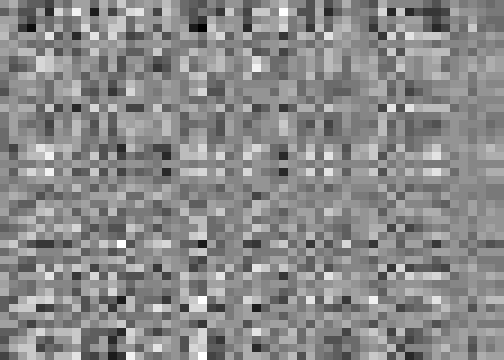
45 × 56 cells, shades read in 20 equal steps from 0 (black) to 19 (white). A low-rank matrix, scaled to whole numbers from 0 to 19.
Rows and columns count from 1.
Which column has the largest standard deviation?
23
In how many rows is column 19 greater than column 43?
16
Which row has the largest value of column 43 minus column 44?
2
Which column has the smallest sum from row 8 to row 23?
14
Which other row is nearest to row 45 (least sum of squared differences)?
12
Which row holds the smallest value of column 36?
38
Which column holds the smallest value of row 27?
19
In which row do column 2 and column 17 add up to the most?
31
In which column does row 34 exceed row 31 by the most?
29
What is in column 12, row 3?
12
